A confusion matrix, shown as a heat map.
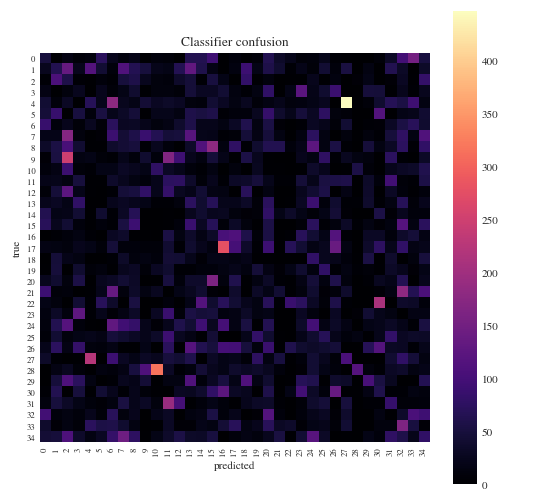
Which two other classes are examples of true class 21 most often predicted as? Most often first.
32, 6
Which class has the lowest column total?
28
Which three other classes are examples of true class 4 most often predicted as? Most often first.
27, 6, 33
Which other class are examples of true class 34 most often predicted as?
7
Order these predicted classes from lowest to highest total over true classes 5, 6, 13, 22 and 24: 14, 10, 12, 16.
10, 12, 16, 14
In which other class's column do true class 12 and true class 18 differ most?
2
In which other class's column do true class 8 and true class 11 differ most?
15
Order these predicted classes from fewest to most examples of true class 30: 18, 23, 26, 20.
18, 20, 23, 26
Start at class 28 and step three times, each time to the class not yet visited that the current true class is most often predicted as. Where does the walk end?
1
